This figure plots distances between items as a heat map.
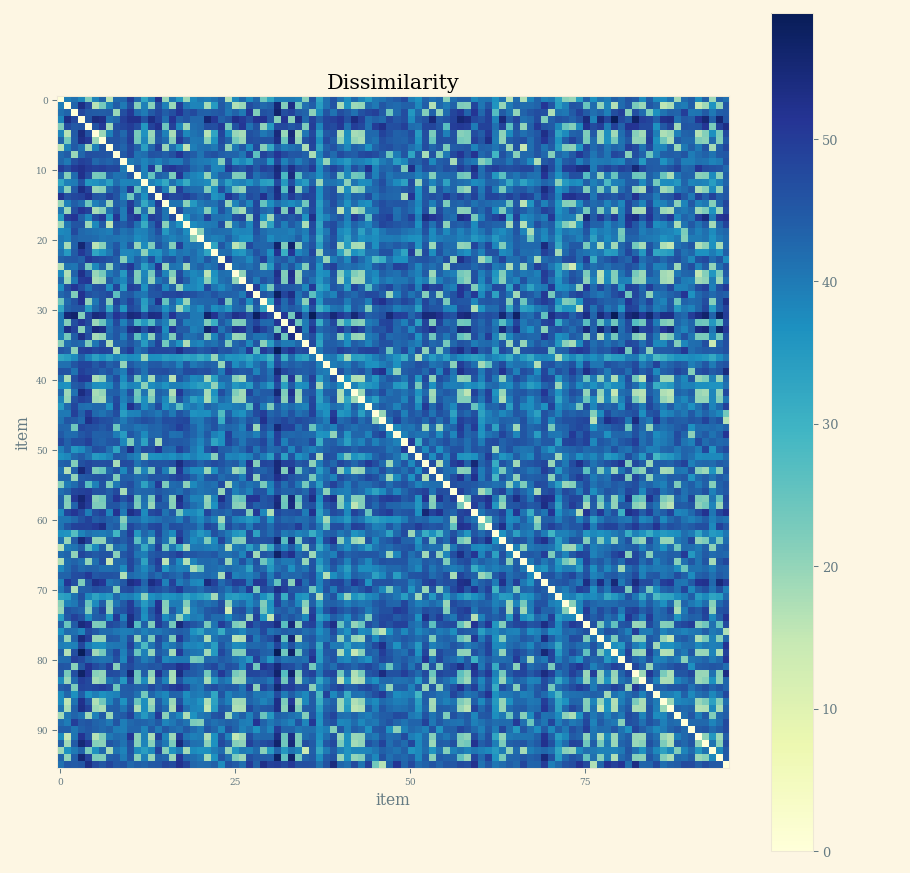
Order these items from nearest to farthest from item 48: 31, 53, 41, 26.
41, 26, 53, 31
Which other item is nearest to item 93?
35
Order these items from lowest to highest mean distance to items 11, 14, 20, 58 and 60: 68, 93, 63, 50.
63, 68, 93, 50
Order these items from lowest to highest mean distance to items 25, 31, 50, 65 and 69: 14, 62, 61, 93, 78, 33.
62, 33, 93, 78, 61, 14
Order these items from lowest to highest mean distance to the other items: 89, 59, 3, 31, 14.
89, 59, 14, 3, 31
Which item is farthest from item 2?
31
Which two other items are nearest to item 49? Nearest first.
14, 10
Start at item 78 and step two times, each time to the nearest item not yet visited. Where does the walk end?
12
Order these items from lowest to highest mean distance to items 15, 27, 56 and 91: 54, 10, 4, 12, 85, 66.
66, 12, 4, 85, 54, 10
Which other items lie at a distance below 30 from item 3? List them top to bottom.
31, 33, 69
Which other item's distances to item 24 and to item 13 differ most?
73
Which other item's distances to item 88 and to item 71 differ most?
22
